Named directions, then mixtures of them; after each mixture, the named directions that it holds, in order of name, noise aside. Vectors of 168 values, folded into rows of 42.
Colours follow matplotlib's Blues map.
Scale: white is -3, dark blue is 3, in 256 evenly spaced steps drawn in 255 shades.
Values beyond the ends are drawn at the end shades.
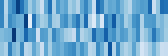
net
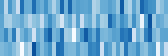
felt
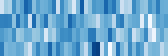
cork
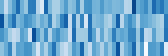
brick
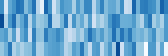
brick, felt, net.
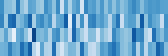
brick, cork, felt.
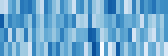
brick, cork, felt.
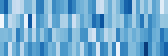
brick, cork, net.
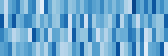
brick.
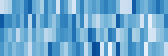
brick, cork.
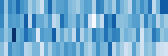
net.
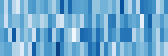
felt.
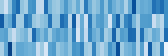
brick.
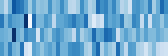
cork, net.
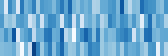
felt.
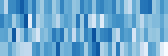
cork, felt, net.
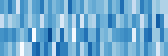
brick, felt.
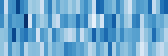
net.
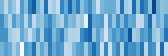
brick, felt, net.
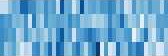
cork, felt.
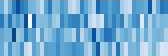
cork, net.
